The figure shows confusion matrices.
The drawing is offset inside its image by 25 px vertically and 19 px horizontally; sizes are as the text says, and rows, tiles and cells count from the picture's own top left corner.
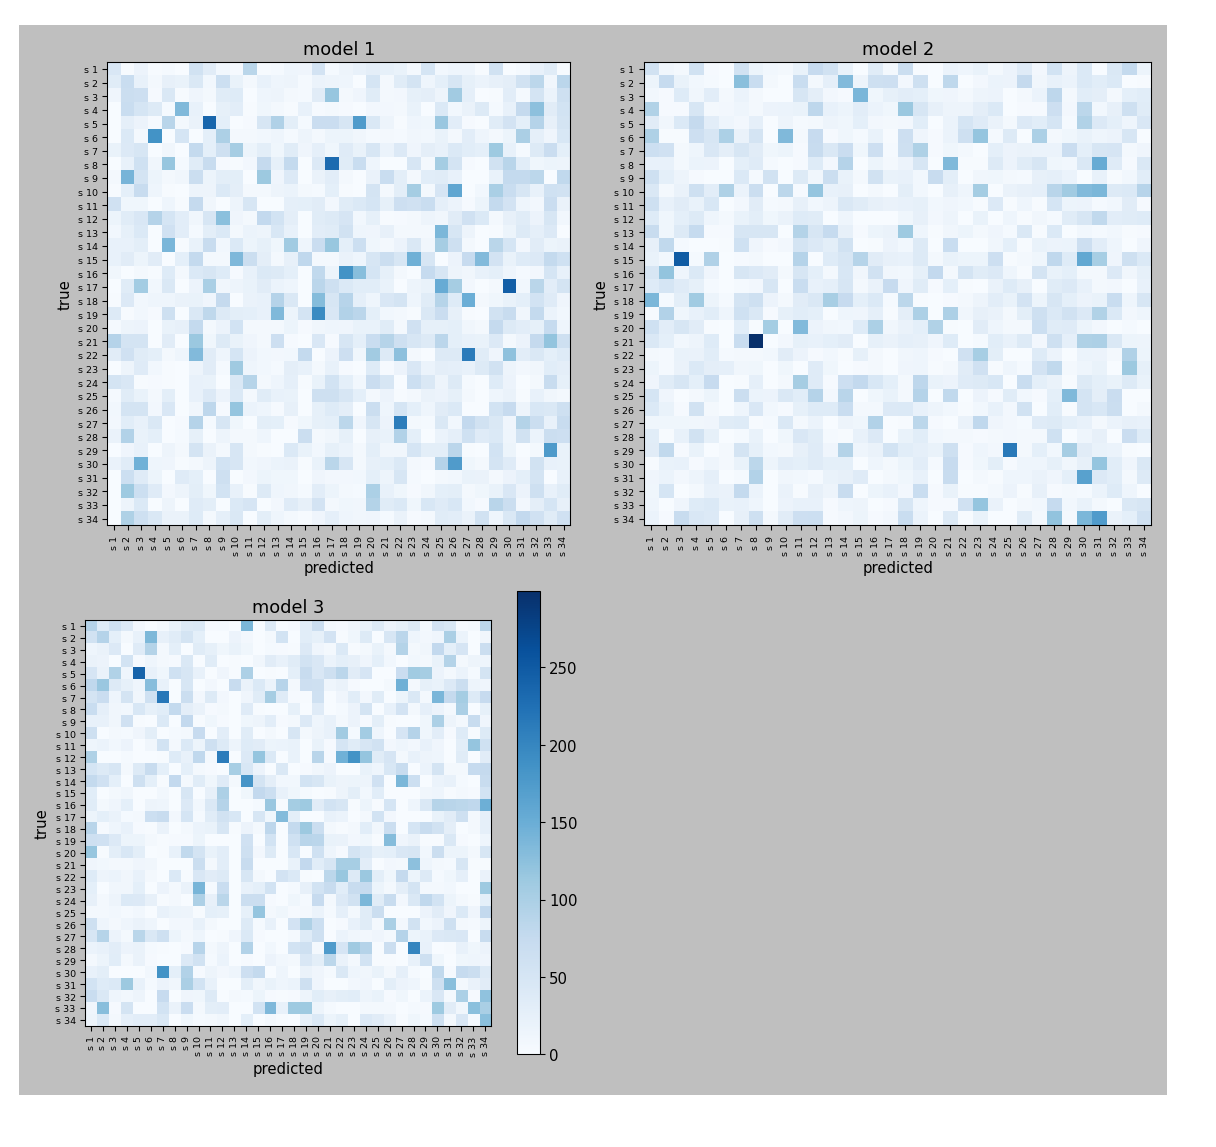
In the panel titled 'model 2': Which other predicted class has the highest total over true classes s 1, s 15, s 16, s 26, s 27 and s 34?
s 30
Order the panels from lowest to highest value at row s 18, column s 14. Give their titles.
model 3, model 1, model 2
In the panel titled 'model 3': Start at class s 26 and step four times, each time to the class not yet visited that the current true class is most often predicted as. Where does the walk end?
s 14
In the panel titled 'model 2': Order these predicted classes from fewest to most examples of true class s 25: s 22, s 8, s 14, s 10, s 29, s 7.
s 22, s 8, s 10, s 7, s 14, s 29
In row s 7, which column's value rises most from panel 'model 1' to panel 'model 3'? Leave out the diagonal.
s 30
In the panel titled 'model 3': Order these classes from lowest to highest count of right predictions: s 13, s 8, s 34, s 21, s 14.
s 21, s 8, s 13, s 34, s 14
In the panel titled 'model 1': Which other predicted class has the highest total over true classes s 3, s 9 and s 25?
s 2
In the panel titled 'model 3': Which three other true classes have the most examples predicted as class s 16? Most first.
s 33, s 7, s 18
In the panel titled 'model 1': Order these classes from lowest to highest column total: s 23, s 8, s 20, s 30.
s 23, s 8, s 20, s 30
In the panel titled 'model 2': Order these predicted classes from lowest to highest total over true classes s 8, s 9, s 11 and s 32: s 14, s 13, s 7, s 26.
s 26, s 13, s 7, s 14
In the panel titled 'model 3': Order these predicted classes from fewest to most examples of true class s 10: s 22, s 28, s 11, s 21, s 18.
s 11, s 21, s 18, s 28, s 22
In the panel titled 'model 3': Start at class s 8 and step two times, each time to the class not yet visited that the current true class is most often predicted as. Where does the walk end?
s 34
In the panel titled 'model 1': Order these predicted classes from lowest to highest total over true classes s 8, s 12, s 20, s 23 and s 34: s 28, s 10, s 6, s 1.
s 1, s 6, s 28, s 10
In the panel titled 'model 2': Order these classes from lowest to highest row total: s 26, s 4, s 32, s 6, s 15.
s 32, s 26, s 4, s 6, s 15
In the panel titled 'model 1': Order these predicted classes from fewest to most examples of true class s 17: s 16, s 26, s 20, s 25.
s 20, s 16, s 26, s 25
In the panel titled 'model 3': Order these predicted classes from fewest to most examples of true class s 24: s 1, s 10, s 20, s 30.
s 1, s 30, s 20, s 10
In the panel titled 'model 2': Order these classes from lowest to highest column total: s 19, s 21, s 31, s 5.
s 5, s 21, s 19, s 31
